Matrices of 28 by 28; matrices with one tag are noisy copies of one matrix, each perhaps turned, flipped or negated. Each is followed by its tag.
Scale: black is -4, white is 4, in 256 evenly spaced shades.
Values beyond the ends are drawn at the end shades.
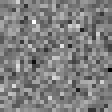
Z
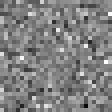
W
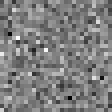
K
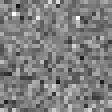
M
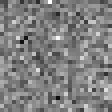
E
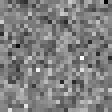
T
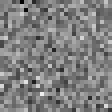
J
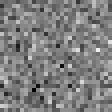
Z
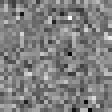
J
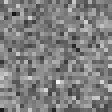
M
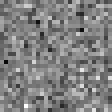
W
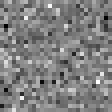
W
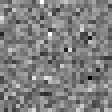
Z
